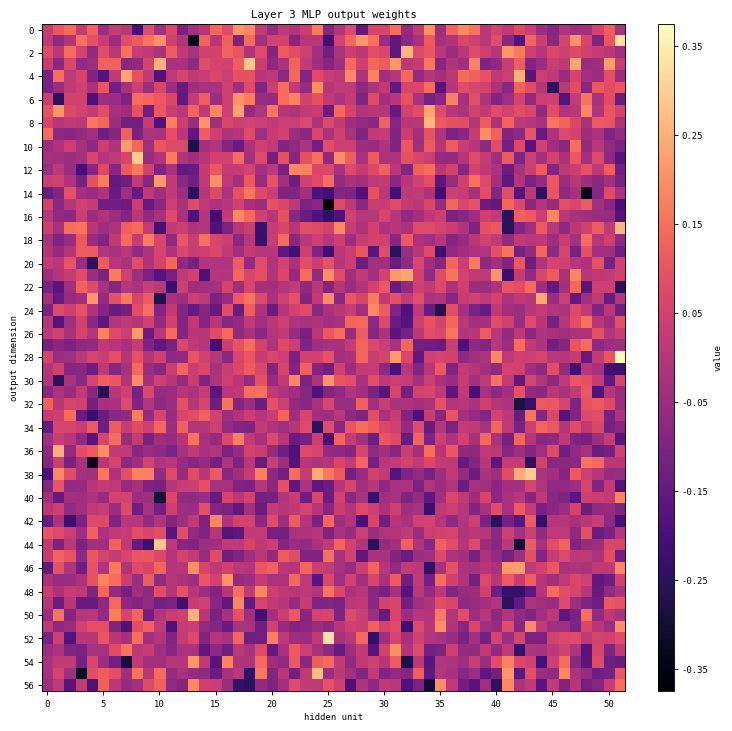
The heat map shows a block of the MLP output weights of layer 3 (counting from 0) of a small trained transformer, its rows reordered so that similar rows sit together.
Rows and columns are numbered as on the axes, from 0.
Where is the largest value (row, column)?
28, 51
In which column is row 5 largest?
24
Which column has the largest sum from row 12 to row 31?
18
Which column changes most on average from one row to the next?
25
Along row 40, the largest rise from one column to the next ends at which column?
11
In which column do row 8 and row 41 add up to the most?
14
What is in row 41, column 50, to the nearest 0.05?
-0.05
